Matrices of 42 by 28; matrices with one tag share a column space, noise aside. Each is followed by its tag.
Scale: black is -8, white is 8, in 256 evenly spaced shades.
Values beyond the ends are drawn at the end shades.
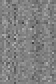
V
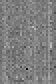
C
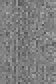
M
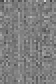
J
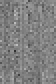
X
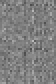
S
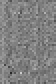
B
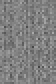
C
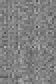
C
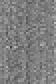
C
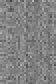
J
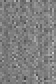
J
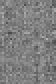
M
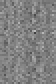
M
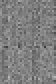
C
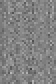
B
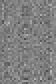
V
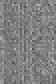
S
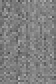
J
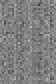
V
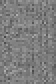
V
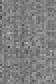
C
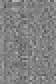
J
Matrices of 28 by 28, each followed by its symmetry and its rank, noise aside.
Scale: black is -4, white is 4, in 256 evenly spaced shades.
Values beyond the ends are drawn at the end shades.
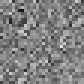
symmetric, rank eight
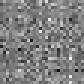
antisymmetric, rank eight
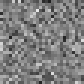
antisymmetric, rank eight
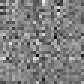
no symmetry, rank six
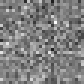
antisymmetric, rank eight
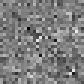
symmetric, rank six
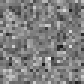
antisymmetric, rank six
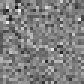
no symmetry, rank eight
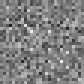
symmetric, rank seven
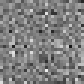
antisymmetric, rank six
